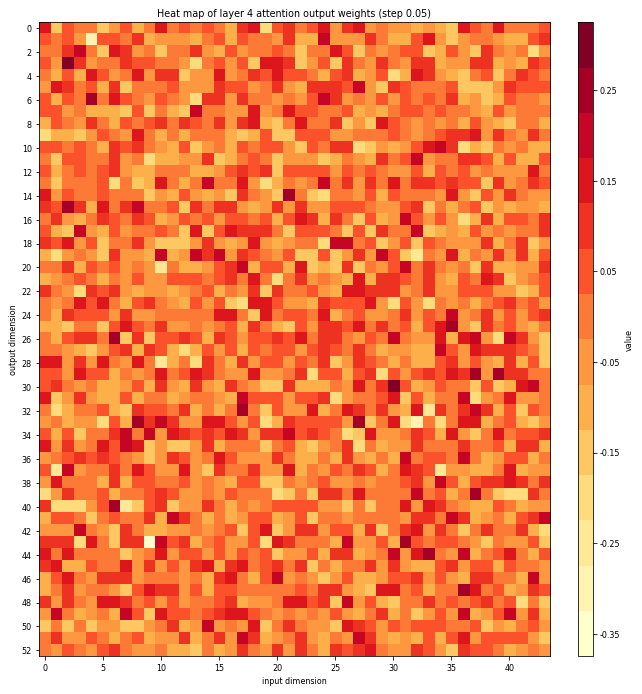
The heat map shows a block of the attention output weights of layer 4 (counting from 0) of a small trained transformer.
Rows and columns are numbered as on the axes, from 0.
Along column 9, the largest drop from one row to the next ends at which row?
35
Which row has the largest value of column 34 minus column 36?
10
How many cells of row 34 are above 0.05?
17
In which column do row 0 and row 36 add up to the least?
19
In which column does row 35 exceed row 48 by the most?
41
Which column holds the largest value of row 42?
3
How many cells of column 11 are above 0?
16
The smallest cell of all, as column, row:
9, 43
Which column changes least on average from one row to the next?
34
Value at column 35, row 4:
-0.1
